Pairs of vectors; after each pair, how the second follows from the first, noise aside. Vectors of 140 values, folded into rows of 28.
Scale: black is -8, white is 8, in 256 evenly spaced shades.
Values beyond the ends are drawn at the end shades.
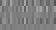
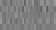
negated, shrunk.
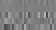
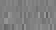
shrunk.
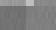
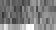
wrapped around, scaled up.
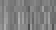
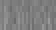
shrunk.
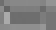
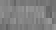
reversed, negated, shrunk.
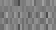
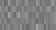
reversed, negated, shrunk.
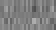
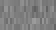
shrunk.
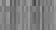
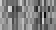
wrapped around, scaled up.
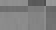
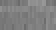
negated, shrunk.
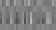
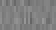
negated, shrunk.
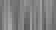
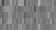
wrapped around, negated, partly zeroed.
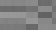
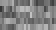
wrapped around, negated, scaled up.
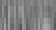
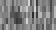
wrapped around, negated, scaled up.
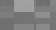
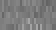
reversed, partly zeroed.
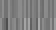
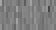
reversed, partly zeroed.
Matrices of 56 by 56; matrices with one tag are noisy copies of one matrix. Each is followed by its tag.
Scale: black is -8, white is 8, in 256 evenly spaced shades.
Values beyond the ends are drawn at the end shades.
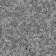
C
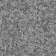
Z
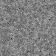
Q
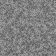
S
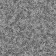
S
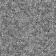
Z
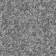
Z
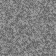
S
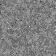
C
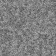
Q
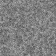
Q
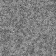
Q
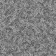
S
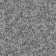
S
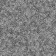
C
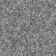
C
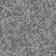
C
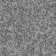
Q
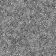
C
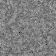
S
